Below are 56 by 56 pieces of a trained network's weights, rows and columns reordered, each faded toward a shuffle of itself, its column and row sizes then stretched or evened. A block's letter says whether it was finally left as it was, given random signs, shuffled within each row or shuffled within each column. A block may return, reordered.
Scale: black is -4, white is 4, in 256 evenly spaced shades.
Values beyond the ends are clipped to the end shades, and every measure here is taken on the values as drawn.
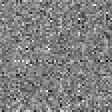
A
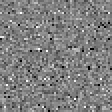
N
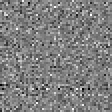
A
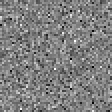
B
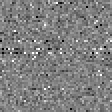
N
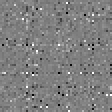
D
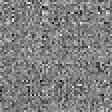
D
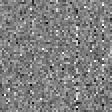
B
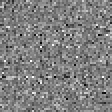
N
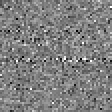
N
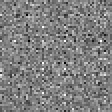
A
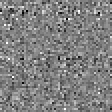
A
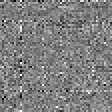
D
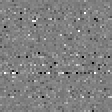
N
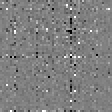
A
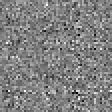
A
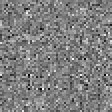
A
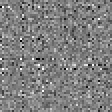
D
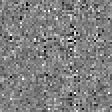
D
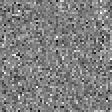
B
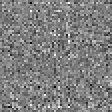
A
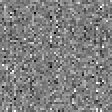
B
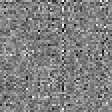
D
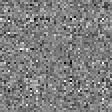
A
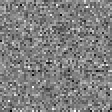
N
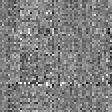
D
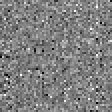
B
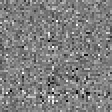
A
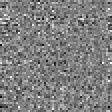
D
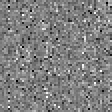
B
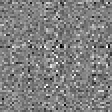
D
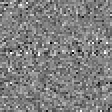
N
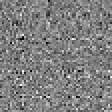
D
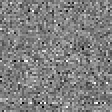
N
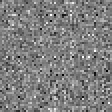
A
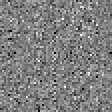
B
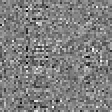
D
